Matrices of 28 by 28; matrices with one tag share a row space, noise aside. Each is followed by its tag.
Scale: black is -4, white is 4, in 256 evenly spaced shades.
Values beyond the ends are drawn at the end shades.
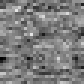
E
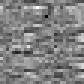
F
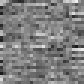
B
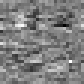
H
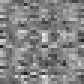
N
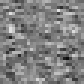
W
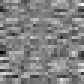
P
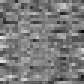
P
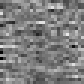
B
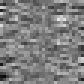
P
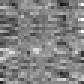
P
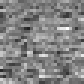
E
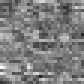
E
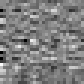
N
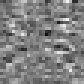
W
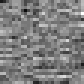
E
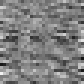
P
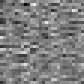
N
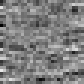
B
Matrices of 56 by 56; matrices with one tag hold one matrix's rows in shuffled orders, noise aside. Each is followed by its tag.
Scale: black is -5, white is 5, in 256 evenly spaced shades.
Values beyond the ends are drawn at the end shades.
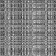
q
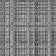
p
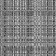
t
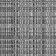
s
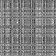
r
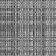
s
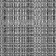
t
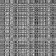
p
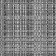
t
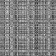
p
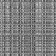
r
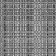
t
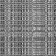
q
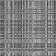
q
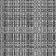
t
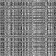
q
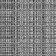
s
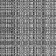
s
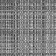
s
